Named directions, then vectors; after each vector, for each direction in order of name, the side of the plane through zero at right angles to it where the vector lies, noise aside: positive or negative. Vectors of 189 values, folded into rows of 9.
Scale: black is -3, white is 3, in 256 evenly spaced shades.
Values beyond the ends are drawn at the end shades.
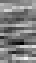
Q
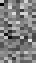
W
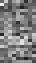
negative, negative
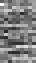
positive, negative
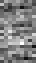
negative, negative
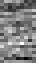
negative, negative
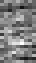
negative, negative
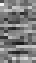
positive, negative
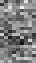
positive, positive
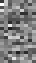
positive, negative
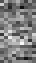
negative, negative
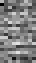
negative, positive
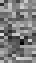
positive, positive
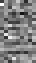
positive, negative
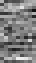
positive, positive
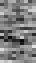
positive, positive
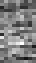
negative, negative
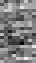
positive, positive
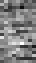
negative, negative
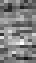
negative, negative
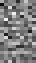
negative, positive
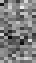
positive, positive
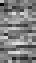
negative, positive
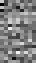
negative, positive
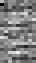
negative, positive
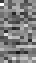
positive, negative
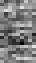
positive, positive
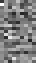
positive, negative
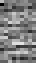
negative, positive
